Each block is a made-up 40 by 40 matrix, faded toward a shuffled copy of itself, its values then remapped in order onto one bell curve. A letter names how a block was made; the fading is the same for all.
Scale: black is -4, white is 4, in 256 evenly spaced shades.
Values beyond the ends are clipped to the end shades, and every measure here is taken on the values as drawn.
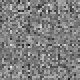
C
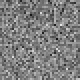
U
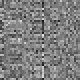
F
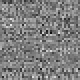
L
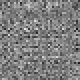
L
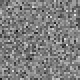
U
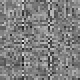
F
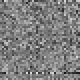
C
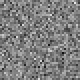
U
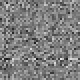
C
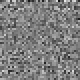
C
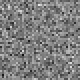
U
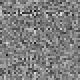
C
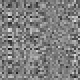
F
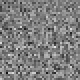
C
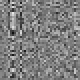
F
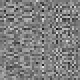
F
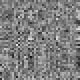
L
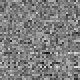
C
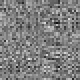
L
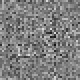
C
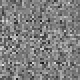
C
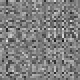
F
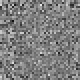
C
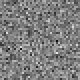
U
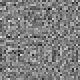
L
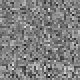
C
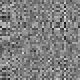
F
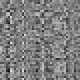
F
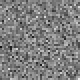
U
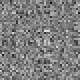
L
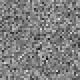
U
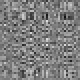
F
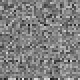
C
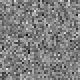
U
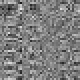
F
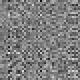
F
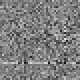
C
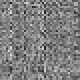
F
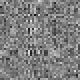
L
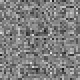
L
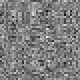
L
